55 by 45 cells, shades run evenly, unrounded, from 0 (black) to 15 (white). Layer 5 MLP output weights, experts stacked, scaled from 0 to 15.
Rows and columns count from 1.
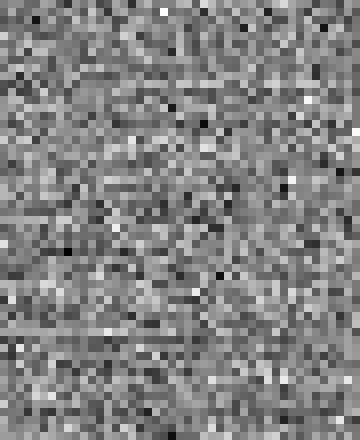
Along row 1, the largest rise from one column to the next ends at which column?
26
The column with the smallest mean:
25
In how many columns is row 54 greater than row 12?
30
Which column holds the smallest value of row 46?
14
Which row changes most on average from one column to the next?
2
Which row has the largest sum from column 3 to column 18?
42
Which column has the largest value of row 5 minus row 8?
16
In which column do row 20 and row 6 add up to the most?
4
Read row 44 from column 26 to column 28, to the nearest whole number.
6 8 9
